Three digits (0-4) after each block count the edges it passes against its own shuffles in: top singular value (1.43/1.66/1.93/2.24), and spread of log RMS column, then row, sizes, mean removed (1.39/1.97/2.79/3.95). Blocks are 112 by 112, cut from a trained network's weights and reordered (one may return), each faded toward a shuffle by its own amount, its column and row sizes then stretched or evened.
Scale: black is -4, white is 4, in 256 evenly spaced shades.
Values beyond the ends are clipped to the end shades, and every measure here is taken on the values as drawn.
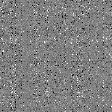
0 3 0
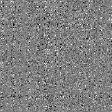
1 3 2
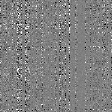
1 4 2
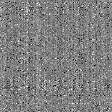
2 1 2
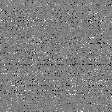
0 1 3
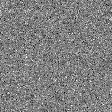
1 0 0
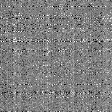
2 0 3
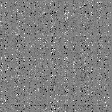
0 3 1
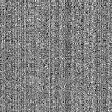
4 0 1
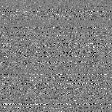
0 1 4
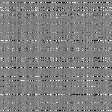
4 1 4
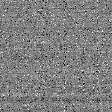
1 1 0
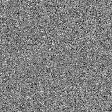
1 0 1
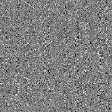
2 2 0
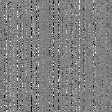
3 4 0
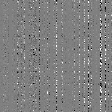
2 4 1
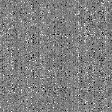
1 3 1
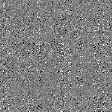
0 3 2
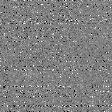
1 1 3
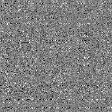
0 2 3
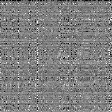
4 3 2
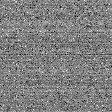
2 0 0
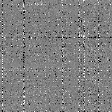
2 3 2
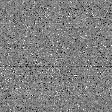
0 0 1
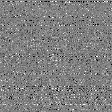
2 0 3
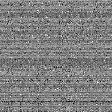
4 1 1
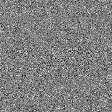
2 0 2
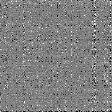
2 3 2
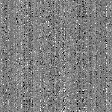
3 3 0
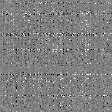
2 2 3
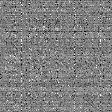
3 2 0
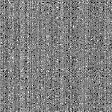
4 1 2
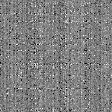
3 2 2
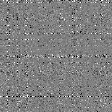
2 2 3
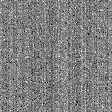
3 0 0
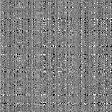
4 3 3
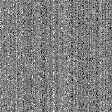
3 2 0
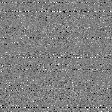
1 0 3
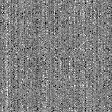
3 2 1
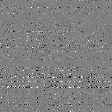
1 1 3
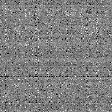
2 2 1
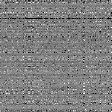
4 2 3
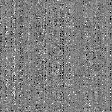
2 3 1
